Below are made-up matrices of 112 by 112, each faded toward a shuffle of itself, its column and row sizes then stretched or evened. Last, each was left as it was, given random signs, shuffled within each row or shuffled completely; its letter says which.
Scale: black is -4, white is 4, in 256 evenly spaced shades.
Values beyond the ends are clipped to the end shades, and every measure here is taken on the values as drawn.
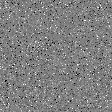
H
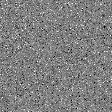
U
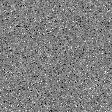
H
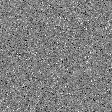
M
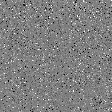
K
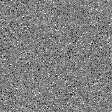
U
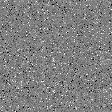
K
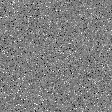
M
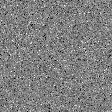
H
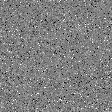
H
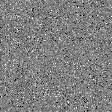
U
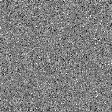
K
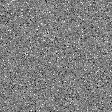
M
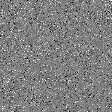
K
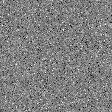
M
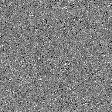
H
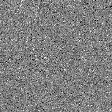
K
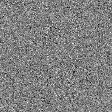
U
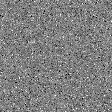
H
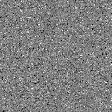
K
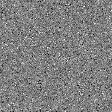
U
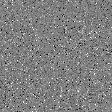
K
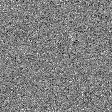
H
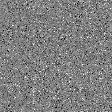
U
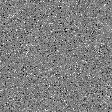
H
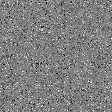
U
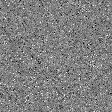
M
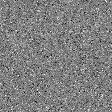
H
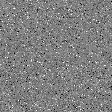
H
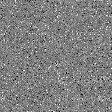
K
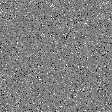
U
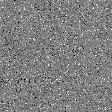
U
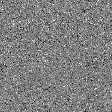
K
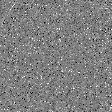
U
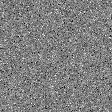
M
